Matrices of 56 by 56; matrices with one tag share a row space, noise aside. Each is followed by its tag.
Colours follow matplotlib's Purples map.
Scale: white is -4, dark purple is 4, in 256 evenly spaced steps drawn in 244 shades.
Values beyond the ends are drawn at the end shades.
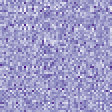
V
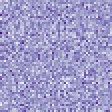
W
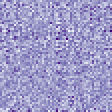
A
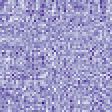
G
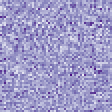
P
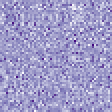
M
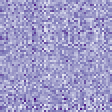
V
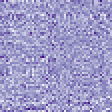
G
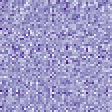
W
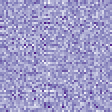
V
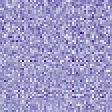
M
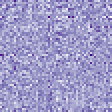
A
